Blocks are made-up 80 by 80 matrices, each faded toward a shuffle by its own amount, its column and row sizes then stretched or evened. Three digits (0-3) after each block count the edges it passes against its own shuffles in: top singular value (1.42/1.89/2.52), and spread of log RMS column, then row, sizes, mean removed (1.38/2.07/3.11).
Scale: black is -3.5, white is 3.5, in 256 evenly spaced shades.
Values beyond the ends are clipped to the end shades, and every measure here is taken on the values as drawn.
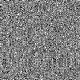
2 0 0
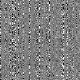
2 3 1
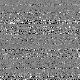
1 0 3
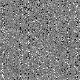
0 2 0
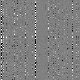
3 3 0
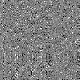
2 1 0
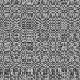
3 0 2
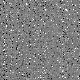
0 2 0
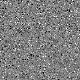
1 1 1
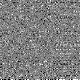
2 0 2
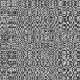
3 2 2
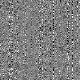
1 3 0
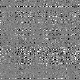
2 2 3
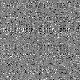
2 0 2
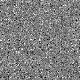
1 1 1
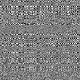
3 1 3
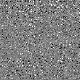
1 1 2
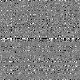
2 1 3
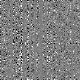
1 3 1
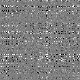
2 2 3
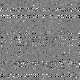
1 1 3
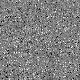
0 0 1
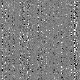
1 3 0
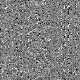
1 2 0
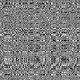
3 1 3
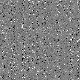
0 2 0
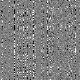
2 3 0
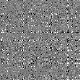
2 2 2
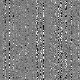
2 3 0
